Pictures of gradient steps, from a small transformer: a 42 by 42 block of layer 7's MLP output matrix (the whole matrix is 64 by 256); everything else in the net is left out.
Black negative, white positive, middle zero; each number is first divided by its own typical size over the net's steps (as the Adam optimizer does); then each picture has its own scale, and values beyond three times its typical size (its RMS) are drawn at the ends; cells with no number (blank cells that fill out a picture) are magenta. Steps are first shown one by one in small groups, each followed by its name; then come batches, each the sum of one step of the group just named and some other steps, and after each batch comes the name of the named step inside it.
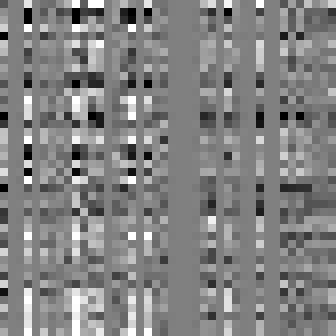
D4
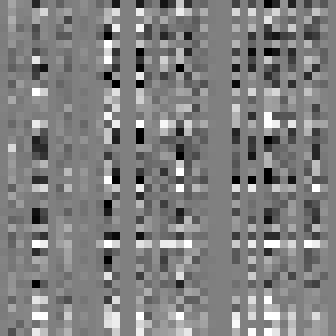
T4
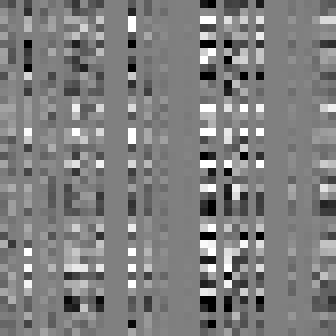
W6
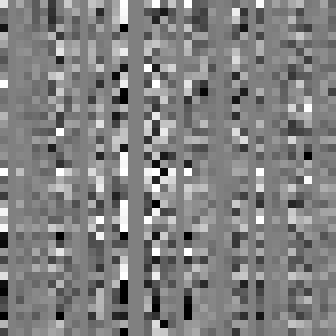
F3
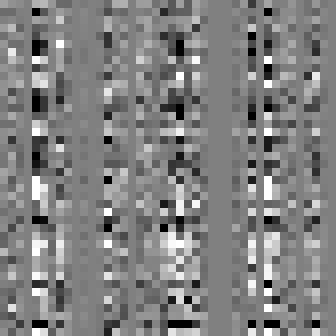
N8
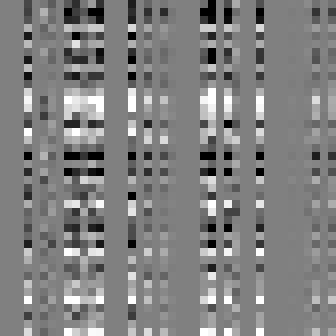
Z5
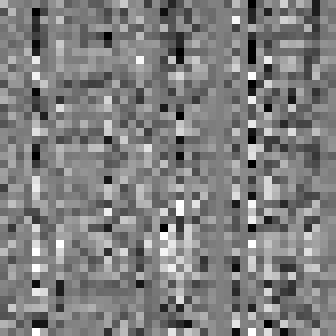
N8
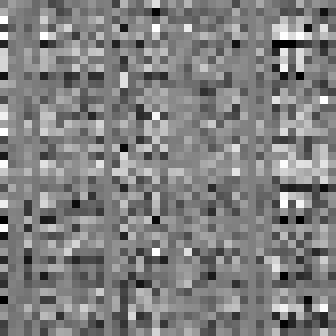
F3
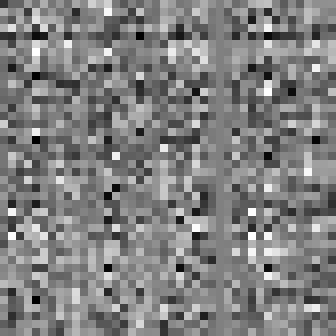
D4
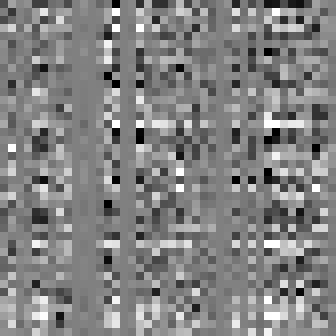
T4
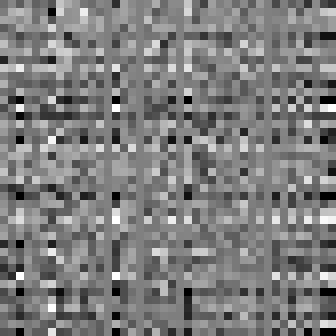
F3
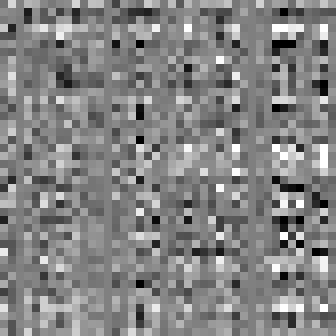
D4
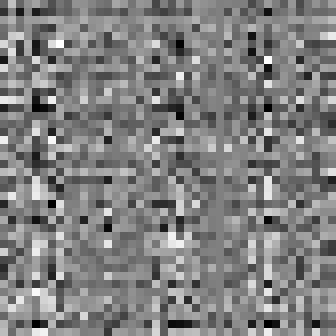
N8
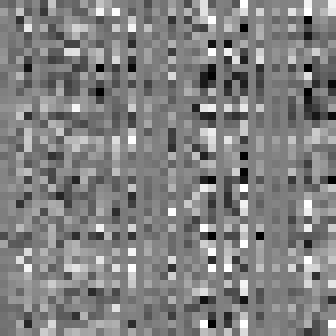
W6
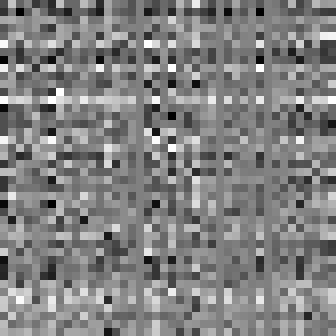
Z5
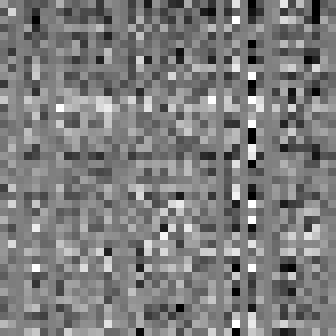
Z5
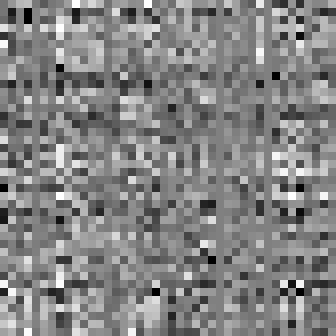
D4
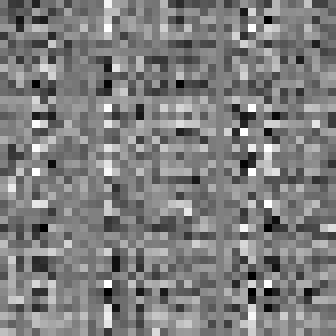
W6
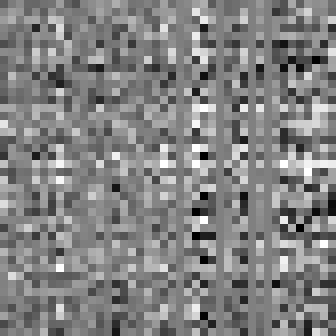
W6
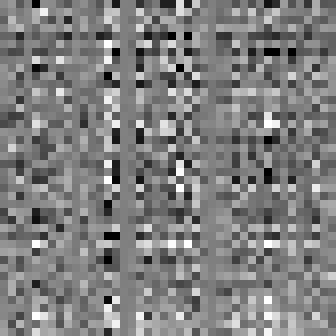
T4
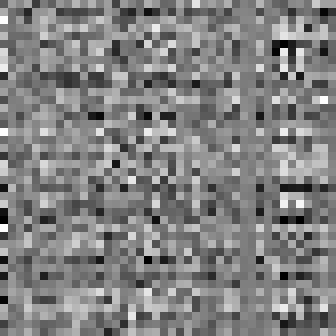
D4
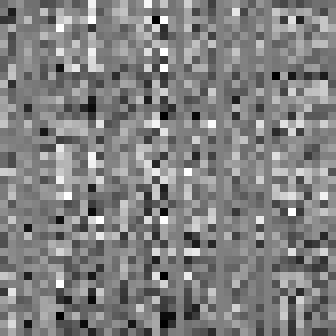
F3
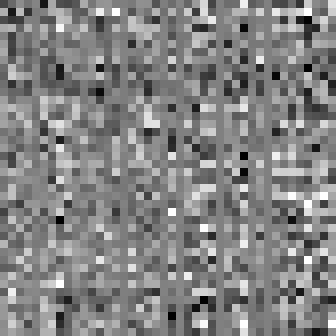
W6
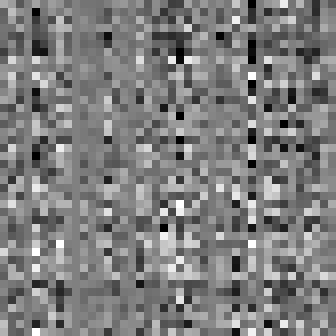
N8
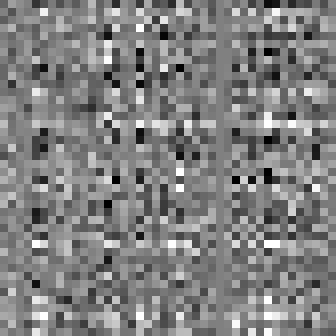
T4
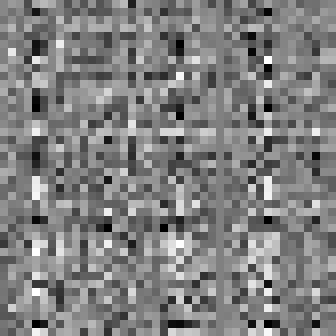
N8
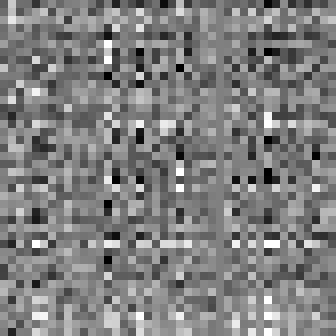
T4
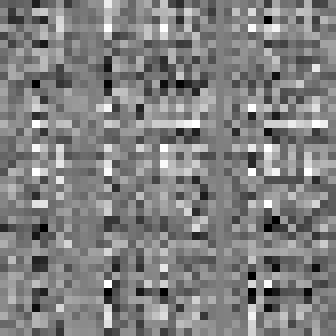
Z5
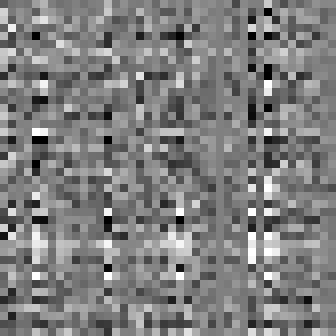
N8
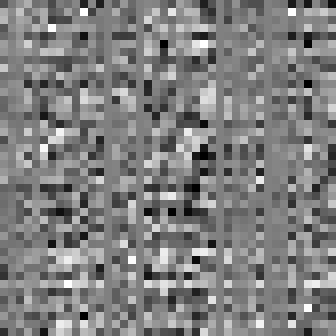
Z5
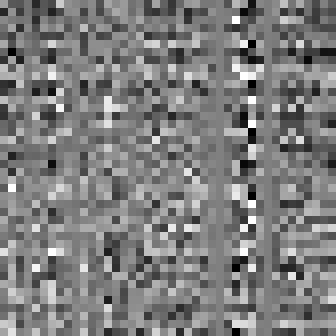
F3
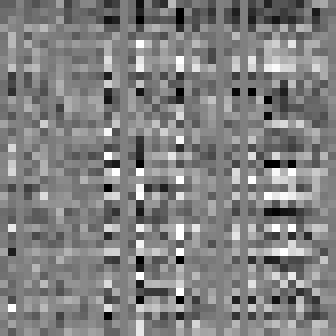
Z5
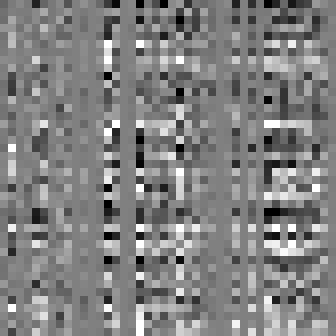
T4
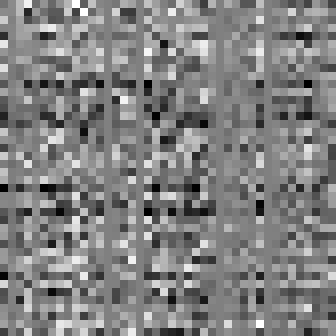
D4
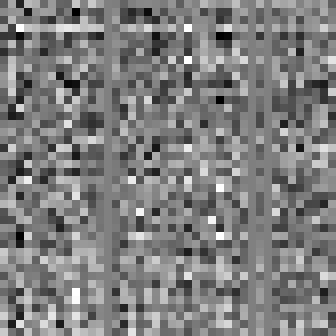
D4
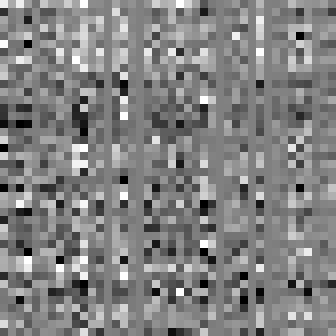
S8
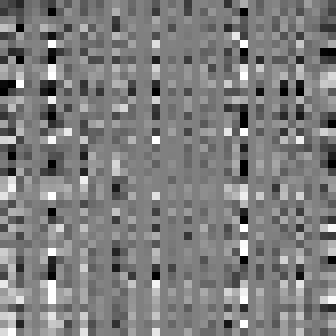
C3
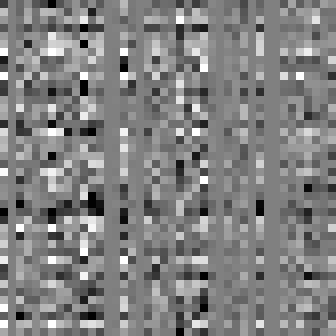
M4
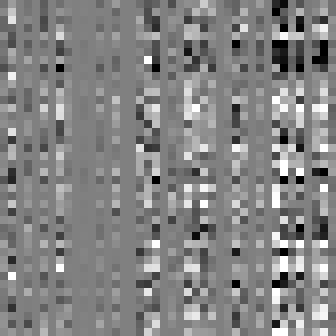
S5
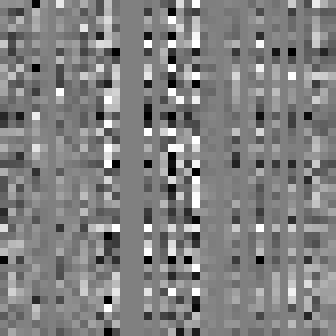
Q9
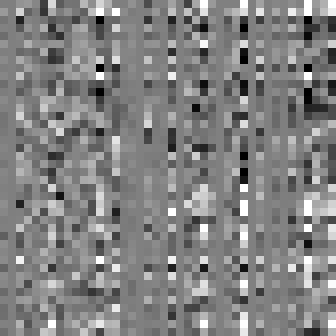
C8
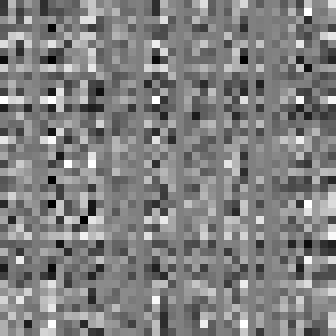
C8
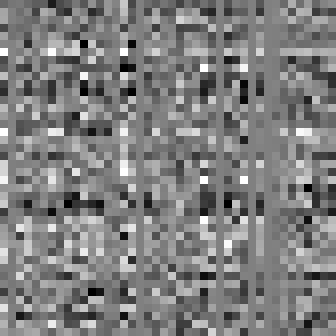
M4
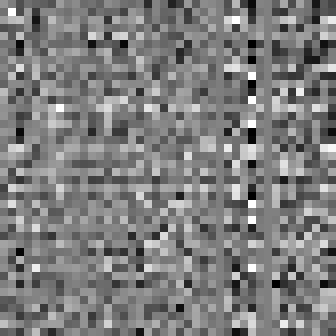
S5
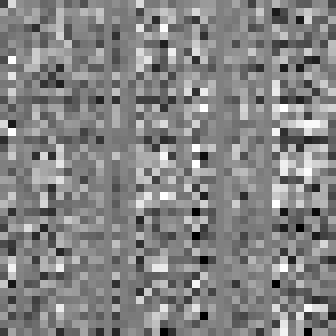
S5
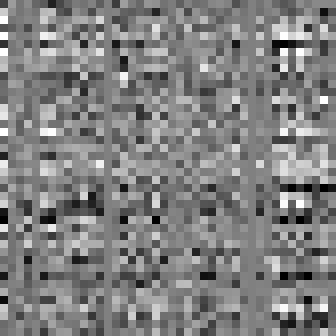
M4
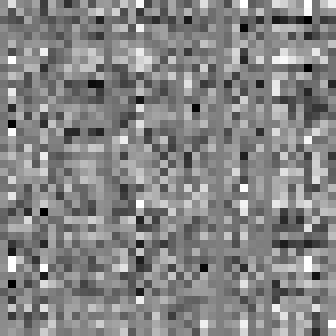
C8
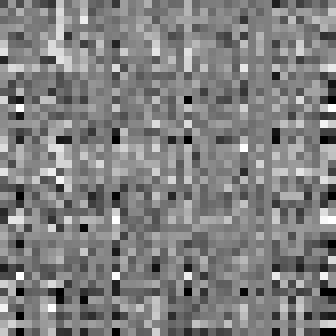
M4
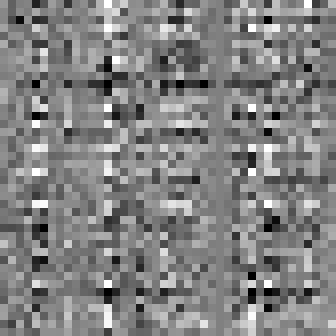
C8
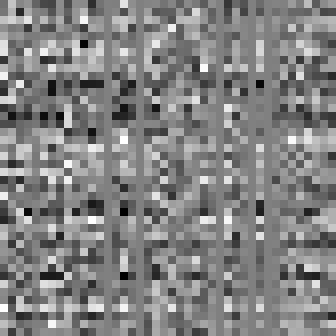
M4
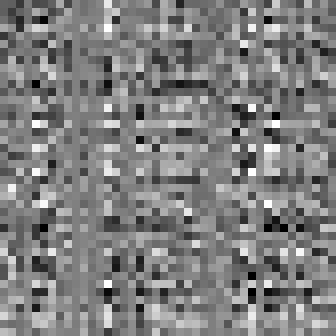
C3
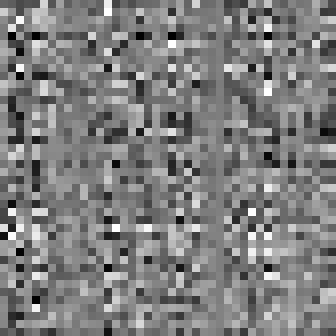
Q9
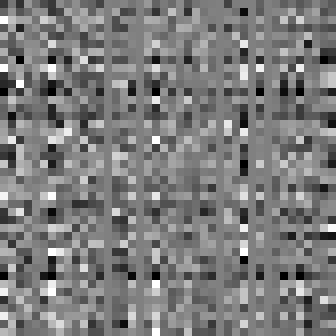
C3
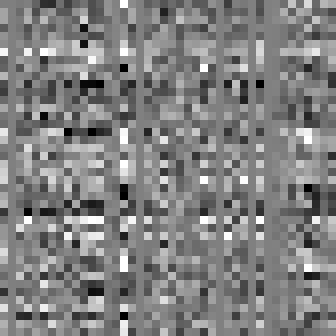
M4
